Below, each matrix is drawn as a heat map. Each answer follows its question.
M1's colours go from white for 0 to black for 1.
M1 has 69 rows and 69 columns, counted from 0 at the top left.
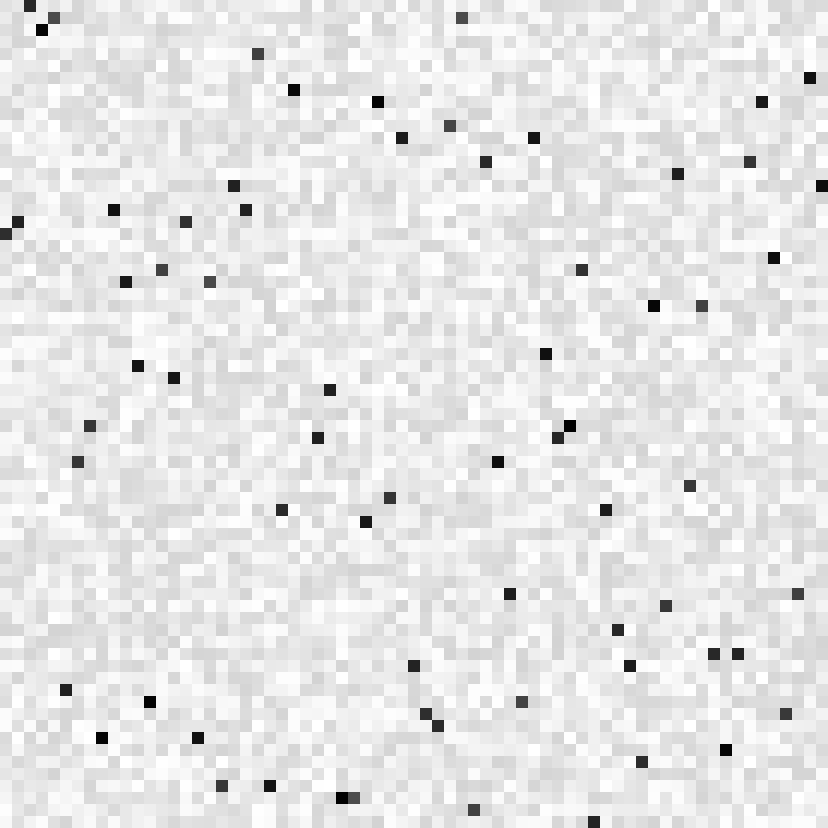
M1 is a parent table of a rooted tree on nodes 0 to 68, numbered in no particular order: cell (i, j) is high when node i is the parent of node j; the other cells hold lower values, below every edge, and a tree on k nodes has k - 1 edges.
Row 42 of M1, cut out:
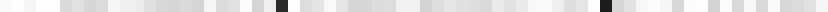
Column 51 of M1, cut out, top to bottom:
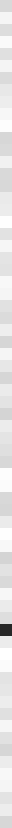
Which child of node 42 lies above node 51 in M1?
50
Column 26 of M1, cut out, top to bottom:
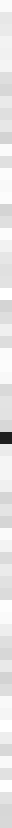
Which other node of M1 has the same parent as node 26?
46
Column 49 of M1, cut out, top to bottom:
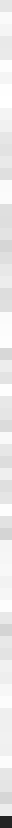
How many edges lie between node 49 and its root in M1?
7
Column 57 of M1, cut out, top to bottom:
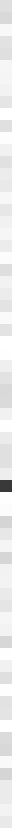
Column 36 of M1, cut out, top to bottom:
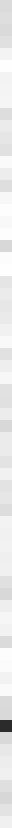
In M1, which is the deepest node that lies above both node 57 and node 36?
13
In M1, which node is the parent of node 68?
15
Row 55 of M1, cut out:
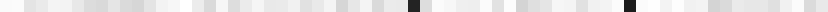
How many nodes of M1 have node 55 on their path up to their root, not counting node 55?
3
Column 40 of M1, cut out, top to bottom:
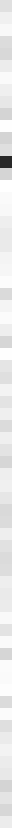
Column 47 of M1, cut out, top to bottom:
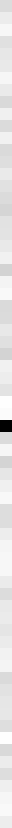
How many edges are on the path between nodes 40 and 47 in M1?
6
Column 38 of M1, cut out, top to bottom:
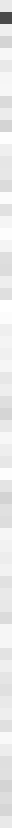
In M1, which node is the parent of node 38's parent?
18
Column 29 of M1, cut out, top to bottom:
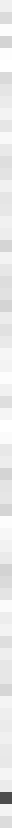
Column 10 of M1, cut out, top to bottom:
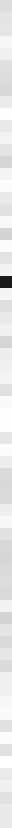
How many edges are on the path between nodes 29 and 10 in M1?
5
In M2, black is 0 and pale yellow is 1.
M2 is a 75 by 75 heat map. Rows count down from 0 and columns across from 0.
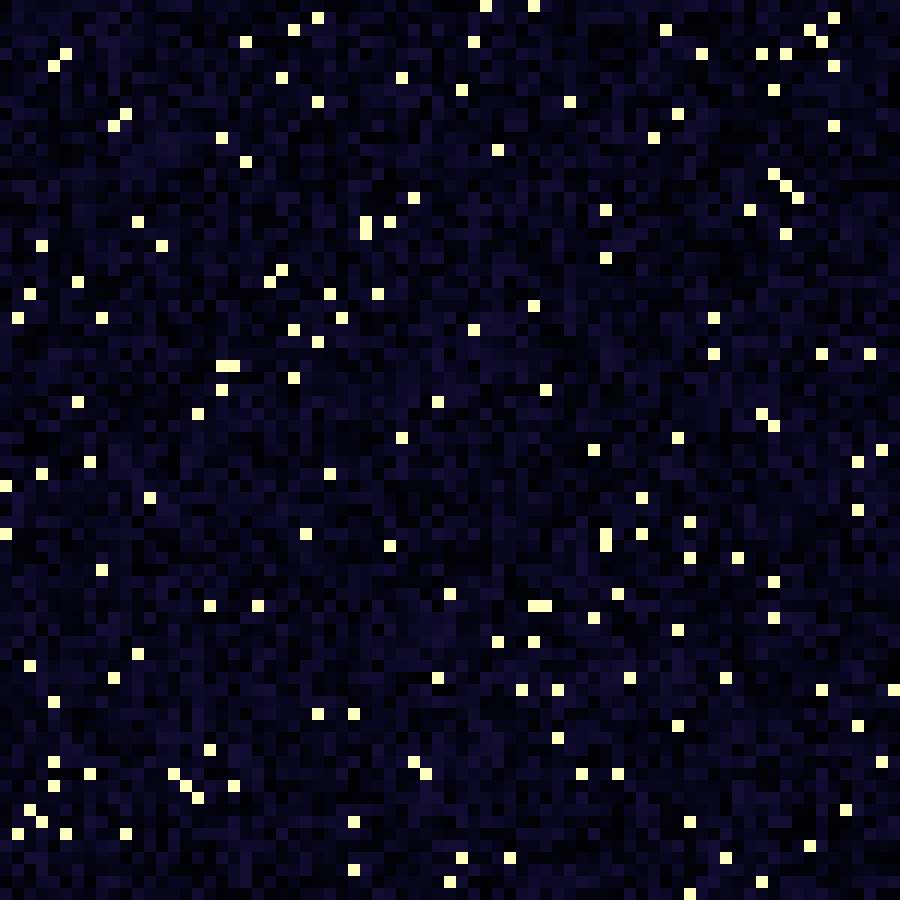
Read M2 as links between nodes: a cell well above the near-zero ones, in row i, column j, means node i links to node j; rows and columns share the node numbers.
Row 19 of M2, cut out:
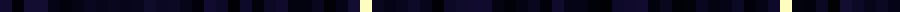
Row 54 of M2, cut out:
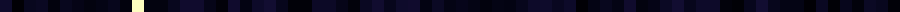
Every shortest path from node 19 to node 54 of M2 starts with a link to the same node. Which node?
node 30
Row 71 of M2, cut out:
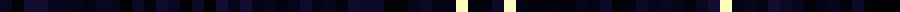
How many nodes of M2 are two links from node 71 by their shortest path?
2
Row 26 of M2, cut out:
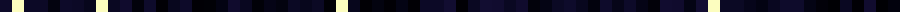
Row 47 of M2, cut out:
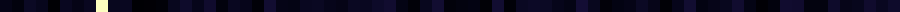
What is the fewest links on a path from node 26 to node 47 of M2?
2
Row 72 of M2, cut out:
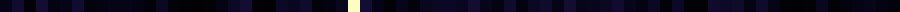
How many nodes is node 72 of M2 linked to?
1
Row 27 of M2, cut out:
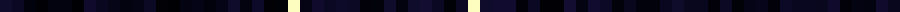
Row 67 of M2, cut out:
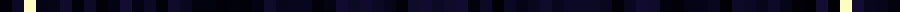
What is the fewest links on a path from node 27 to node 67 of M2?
3
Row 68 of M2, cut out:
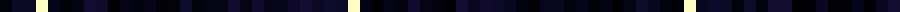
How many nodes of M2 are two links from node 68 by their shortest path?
7
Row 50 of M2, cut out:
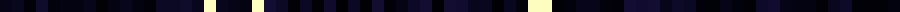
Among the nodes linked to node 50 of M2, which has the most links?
node 44
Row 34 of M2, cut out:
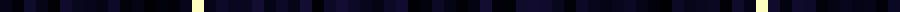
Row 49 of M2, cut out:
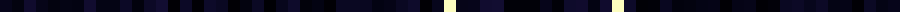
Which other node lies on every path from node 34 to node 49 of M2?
node 63
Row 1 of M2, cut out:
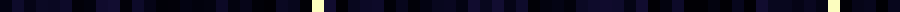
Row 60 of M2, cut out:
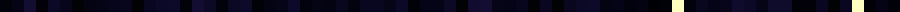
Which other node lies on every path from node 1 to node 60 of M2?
node 69
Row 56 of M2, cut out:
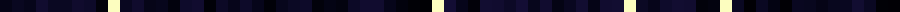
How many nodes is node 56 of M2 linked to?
4
